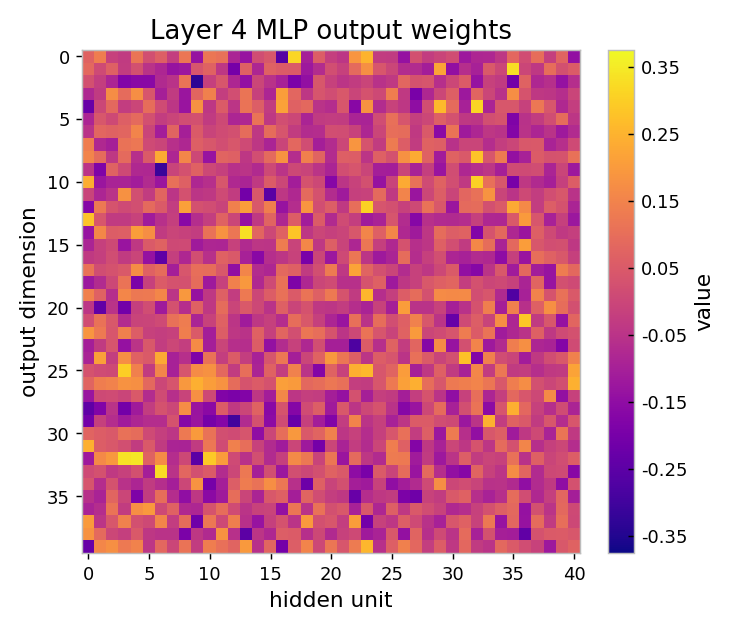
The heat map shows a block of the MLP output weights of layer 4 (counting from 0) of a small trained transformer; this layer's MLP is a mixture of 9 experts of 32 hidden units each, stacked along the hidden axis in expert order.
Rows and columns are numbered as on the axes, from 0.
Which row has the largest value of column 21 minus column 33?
28
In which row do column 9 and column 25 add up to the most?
26
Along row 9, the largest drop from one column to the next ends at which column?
6
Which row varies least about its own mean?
5
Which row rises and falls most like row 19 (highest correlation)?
22
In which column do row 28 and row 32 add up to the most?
35
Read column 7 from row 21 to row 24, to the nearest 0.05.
0.1 0 0 -0.1
